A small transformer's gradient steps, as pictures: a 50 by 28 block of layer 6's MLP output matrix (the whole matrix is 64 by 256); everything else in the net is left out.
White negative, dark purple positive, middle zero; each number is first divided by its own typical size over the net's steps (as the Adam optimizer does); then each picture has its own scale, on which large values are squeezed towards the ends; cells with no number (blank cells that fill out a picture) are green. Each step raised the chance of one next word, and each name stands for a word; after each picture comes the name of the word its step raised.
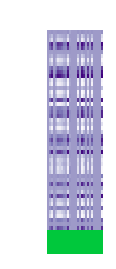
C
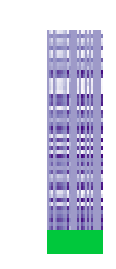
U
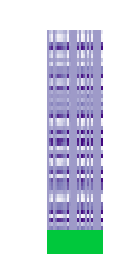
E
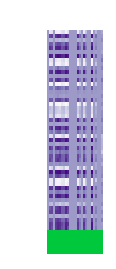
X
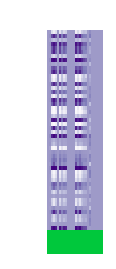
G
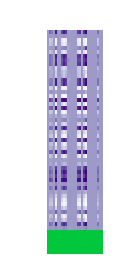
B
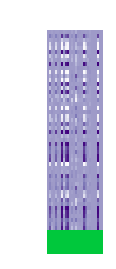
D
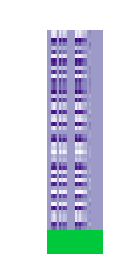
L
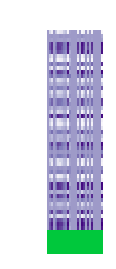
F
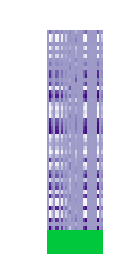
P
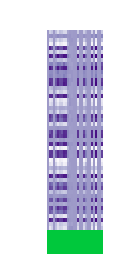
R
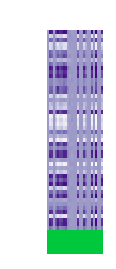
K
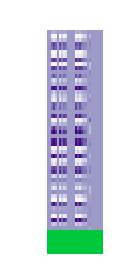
E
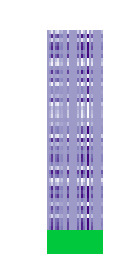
X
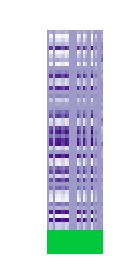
E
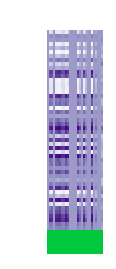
U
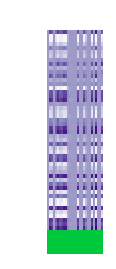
P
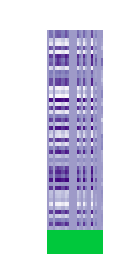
B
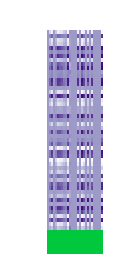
R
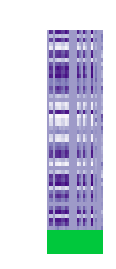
K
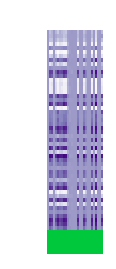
U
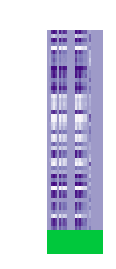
K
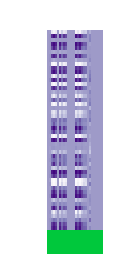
X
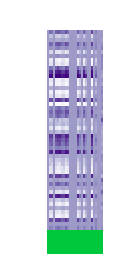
C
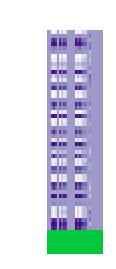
F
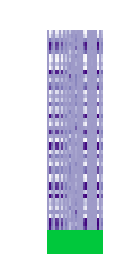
F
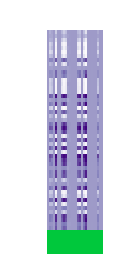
U
